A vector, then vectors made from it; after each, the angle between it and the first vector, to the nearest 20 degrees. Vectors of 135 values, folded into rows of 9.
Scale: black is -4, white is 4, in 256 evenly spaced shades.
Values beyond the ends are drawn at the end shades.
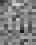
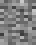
80 degrees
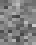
60 degrees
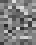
60 degrees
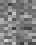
80 degrees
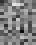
20 degrees
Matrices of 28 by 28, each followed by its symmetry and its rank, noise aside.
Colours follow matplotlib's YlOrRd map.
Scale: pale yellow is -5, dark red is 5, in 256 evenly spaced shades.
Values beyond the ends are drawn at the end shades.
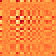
symmetric, rank one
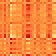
no symmetry, rank one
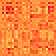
no symmetry, rank three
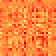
no symmetry, rank three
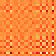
symmetric, rank one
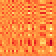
no symmetry, rank two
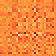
no symmetry, rank three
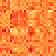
no symmetry, rank three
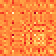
symmetric, rank three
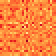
no symmetry, rank three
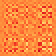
no symmetry, rank two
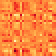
no symmetry, rank two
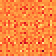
no symmetry, rank three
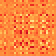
antisymmetric, rank two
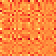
antisymmetric, rank two
